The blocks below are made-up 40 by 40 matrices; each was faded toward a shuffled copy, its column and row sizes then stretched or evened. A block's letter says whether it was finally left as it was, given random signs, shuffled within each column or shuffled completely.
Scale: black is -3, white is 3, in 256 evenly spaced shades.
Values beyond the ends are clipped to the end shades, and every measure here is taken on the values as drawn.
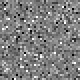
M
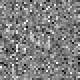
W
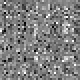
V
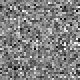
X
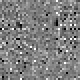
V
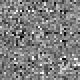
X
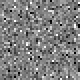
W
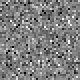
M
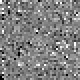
X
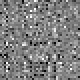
V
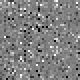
W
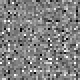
X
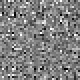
X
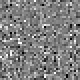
X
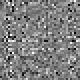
V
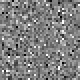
W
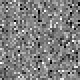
W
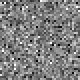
M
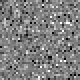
M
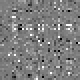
V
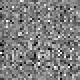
V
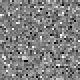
M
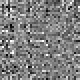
V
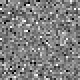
M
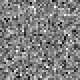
M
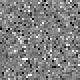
M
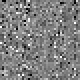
W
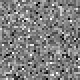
M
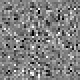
V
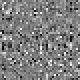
V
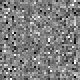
W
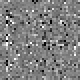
X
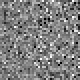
W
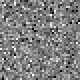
M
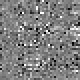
V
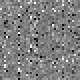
W
